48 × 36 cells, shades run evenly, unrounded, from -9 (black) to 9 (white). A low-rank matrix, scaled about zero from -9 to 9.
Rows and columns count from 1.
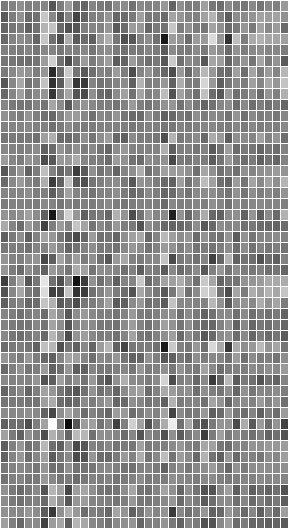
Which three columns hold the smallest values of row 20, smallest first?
7, 22, 17
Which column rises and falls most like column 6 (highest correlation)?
35
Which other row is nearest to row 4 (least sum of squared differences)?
32
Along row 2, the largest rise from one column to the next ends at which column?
6
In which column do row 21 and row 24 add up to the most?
10
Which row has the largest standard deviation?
39
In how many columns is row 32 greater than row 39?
22
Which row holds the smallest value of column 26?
40
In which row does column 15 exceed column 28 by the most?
20
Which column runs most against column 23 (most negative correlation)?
11
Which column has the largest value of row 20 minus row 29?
9
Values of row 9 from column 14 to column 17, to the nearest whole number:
-2 1 2 -1
